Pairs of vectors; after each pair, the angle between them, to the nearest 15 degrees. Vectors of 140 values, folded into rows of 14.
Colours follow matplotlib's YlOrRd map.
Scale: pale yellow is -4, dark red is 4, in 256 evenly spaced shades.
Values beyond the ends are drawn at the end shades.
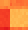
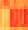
165 degrees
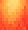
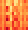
60 degrees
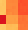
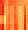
120 degrees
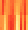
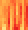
90 degrees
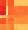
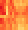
30 degrees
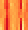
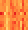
135 degrees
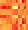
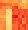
105 degrees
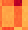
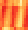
120 degrees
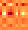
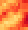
105 degrees
